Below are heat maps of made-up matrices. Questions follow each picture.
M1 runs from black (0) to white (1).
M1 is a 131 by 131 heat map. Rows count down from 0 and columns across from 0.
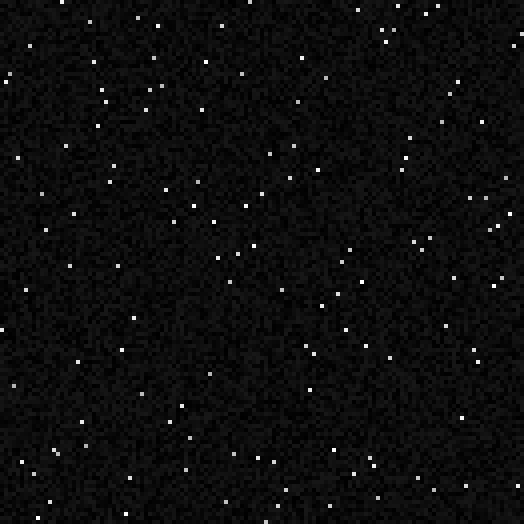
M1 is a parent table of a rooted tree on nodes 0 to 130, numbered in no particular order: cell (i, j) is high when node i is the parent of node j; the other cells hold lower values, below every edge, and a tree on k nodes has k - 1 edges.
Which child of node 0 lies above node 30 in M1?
62
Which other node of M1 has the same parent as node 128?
7
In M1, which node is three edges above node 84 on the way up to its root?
27
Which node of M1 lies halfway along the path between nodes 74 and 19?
115
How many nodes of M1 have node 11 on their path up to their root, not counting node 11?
7
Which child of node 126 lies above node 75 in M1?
69
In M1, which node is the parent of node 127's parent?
55
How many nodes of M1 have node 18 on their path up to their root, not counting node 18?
6
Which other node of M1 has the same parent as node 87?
105
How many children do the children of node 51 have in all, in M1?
3
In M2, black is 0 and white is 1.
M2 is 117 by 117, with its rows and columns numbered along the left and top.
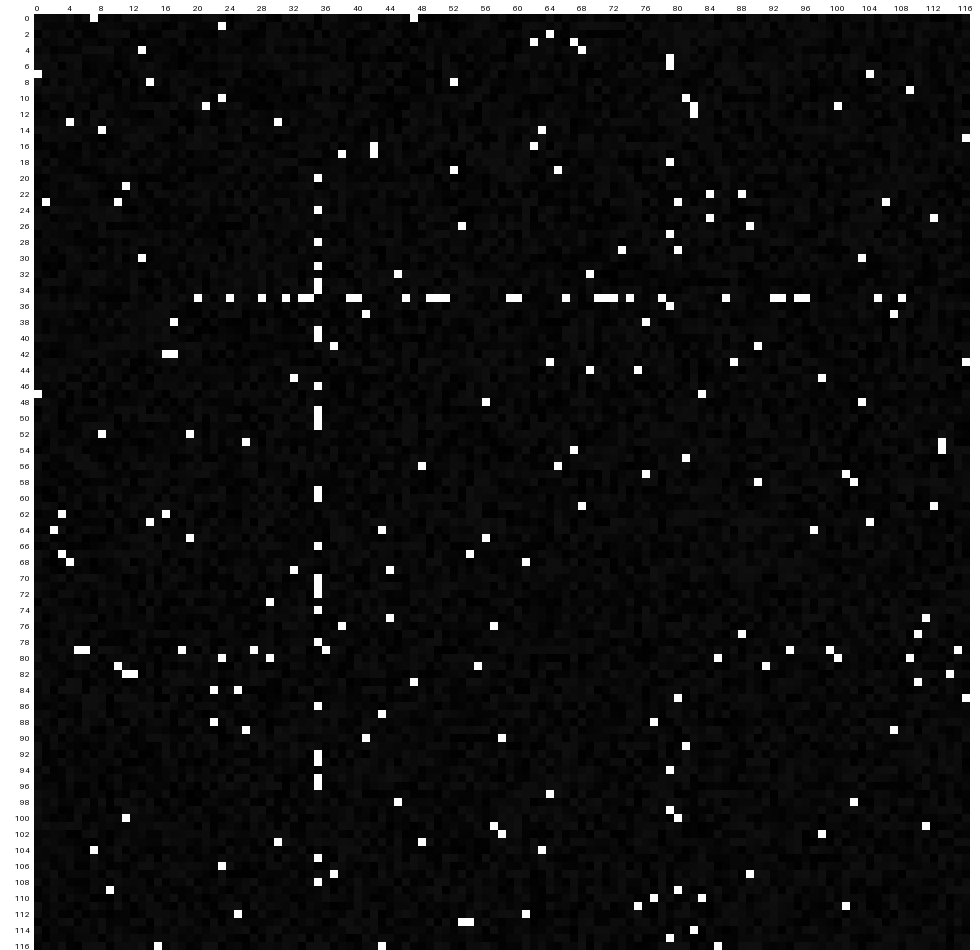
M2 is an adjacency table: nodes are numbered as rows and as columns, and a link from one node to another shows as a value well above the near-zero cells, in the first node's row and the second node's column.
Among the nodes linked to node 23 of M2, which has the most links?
node 80
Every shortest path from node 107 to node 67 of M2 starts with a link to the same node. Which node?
node 89
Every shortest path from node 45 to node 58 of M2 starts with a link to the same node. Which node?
node 98
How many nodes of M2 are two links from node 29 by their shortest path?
4
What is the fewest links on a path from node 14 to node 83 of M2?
6
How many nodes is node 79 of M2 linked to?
8
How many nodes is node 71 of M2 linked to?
1
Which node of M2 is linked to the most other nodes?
node 35
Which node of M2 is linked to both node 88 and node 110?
node 77
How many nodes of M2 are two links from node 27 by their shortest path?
7
